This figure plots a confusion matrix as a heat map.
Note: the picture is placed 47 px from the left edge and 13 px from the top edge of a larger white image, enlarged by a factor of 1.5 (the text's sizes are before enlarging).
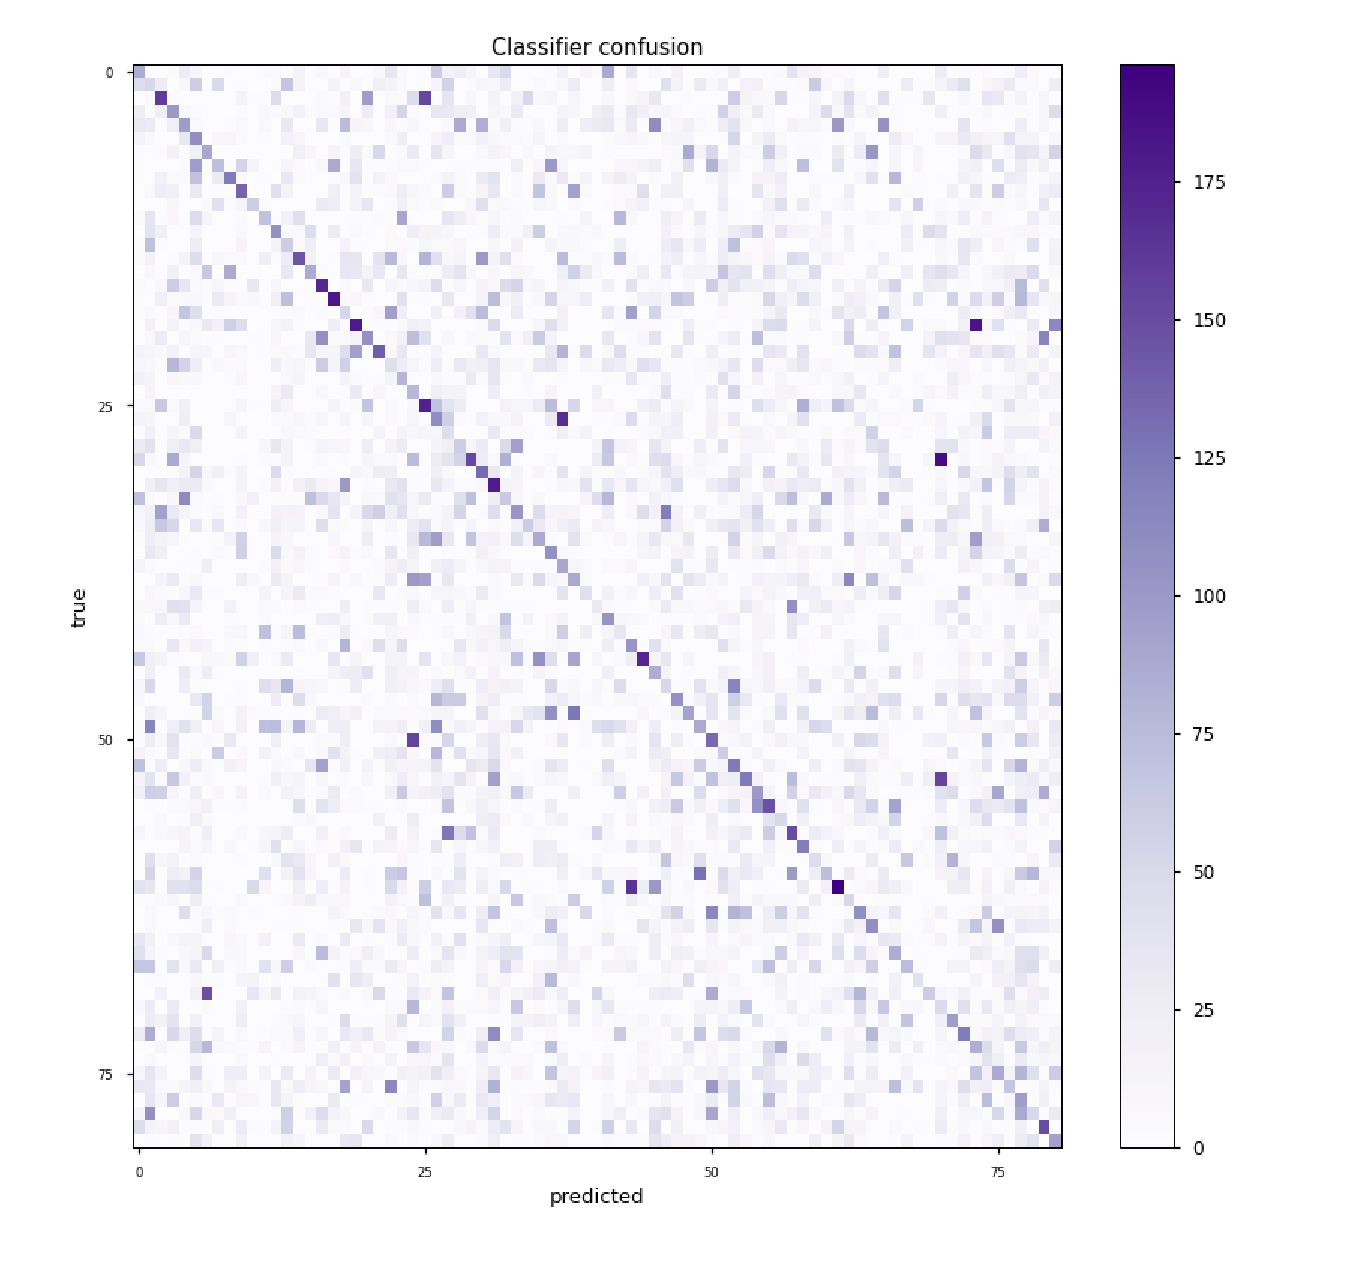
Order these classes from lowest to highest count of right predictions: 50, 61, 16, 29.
50, 29, 16, 61
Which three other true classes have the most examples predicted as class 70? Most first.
29, 53, 57
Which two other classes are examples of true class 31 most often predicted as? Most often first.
18, 74
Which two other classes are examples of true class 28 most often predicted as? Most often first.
33, 41
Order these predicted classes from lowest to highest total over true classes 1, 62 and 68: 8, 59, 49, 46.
8, 49, 46, 59
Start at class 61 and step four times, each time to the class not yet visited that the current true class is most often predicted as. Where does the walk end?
3
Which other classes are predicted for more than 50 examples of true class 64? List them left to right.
36, 73, 75
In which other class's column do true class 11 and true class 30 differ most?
23
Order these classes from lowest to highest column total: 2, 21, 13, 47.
21, 2, 13, 47
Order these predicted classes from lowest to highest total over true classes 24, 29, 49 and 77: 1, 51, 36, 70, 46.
51, 36, 46, 1, 70
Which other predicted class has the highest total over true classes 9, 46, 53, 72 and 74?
31
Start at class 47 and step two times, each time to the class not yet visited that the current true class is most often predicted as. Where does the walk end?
37
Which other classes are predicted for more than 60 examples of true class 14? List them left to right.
22, 25, 30, 37, 42
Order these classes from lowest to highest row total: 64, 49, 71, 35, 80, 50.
80, 71, 64, 50, 35, 49
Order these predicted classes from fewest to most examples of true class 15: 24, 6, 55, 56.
24, 56, 55, 6
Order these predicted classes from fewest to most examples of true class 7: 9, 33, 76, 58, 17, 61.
76, 33, 61, 9, 58, 17
